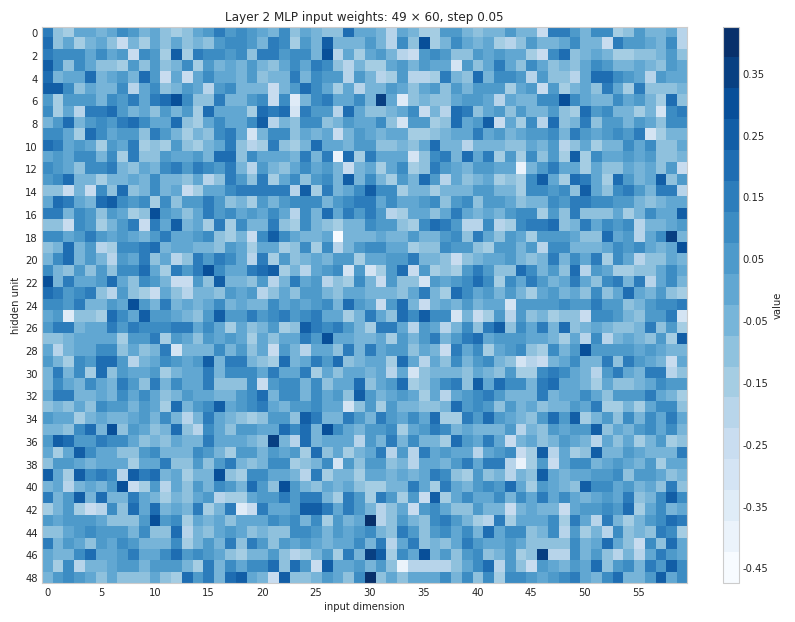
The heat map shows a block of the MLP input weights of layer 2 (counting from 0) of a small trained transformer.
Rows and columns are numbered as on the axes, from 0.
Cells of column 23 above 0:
20
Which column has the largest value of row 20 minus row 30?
34
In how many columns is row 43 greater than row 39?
28
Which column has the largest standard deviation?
21
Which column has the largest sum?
0
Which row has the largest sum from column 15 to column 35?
25
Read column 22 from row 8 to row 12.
-0.05 0.1 -0.1 0 -0.1
